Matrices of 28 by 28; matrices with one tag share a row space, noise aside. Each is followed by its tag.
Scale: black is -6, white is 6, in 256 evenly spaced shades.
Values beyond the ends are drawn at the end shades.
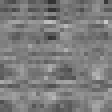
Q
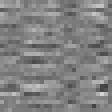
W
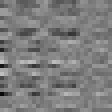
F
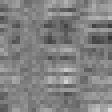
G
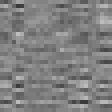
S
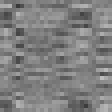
S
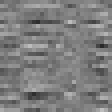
W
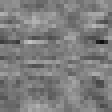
W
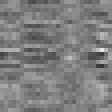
W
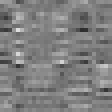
S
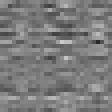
Q
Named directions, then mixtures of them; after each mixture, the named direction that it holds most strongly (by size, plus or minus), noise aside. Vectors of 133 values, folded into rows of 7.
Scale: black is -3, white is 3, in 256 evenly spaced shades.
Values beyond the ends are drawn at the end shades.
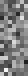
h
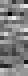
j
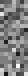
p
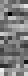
j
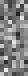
h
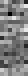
j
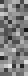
h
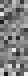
p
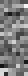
p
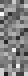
p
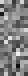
p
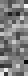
h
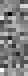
j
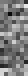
j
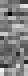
j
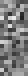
h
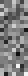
p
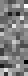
h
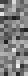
p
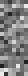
p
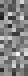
h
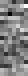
j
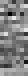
j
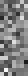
h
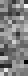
h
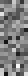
p
